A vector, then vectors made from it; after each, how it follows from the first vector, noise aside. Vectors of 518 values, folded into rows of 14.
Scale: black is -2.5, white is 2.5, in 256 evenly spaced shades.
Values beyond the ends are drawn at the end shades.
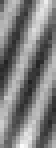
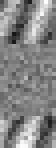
partly zeroed.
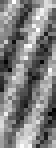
copied.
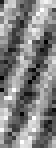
copied.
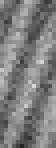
negated, shrunk.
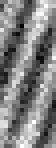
copied.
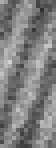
negated, shrunk.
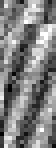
wrapped around.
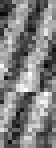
wrapped around.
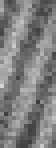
negated, shrunk.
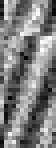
wrapped around.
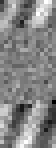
partly zeroed.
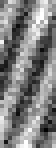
copied.
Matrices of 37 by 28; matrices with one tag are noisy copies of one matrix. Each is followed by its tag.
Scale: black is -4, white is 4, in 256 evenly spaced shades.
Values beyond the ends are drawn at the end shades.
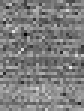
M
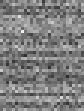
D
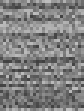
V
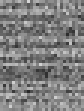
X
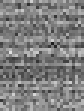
X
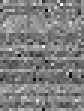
D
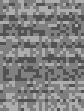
X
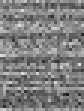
V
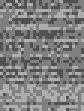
M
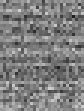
X
